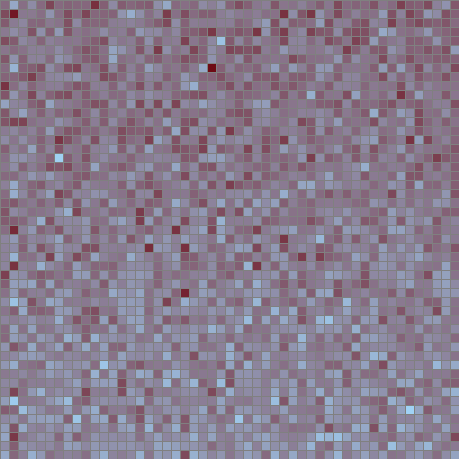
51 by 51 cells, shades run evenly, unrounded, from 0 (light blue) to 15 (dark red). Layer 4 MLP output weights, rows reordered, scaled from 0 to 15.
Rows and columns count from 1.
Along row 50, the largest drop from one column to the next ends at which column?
44
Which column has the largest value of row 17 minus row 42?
20
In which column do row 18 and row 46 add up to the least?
46
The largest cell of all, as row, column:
8, 24
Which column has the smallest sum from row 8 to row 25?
2
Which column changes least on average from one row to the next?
30
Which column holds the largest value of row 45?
32
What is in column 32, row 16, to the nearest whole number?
11
